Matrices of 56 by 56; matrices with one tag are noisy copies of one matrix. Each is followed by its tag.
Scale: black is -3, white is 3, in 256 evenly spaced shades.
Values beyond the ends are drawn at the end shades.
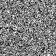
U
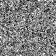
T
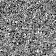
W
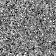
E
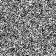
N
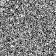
E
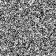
N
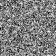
U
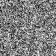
W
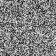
W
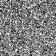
W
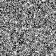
W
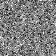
T
